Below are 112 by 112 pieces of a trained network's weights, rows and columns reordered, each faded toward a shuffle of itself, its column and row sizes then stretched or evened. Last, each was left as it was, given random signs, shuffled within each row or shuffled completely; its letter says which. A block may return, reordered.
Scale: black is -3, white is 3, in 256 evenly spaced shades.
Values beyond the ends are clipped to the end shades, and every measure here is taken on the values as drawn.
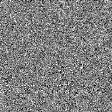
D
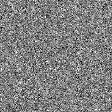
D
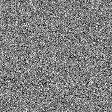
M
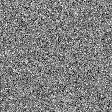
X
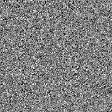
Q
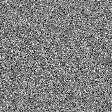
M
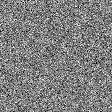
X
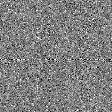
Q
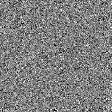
Q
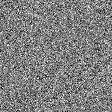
M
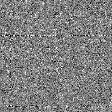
Q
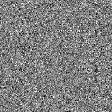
Q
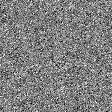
X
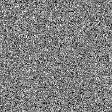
D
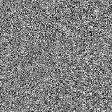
Q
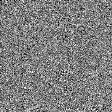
D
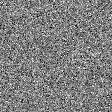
X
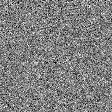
M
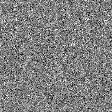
D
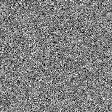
M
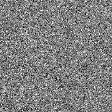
D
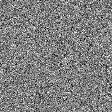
M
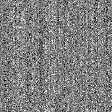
Q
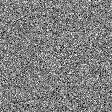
X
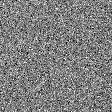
X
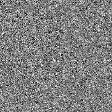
D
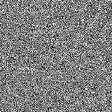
Q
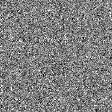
D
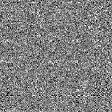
Q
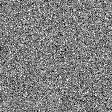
X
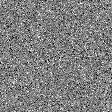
X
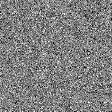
D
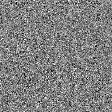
D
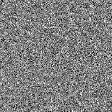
Q
